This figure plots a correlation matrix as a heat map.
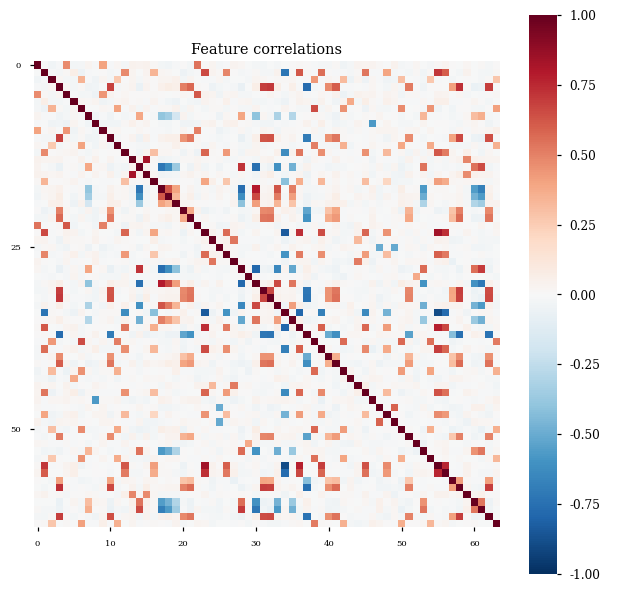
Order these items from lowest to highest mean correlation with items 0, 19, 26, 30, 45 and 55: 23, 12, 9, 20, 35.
20, 9, 35, 12, 23
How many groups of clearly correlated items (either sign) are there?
11
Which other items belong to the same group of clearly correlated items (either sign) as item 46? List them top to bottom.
8
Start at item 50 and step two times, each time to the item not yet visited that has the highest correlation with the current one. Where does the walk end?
6
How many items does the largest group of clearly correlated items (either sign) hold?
13
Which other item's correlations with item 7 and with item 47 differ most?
49
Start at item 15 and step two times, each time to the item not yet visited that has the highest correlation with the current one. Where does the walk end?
59
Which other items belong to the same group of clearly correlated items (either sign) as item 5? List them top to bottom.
43
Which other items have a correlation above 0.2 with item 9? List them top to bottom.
0, 4, 22
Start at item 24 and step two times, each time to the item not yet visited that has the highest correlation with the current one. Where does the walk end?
44
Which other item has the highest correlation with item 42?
38
